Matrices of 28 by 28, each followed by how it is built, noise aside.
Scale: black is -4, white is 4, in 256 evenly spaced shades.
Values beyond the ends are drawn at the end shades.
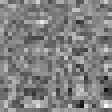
low rank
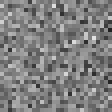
repeating rows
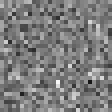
noise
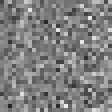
repeating rows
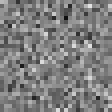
noise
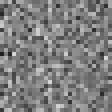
repeating rows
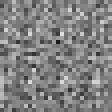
repeating columns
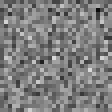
repeating columns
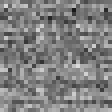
blocks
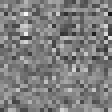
low rank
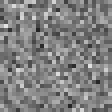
noise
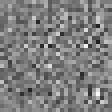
low rank
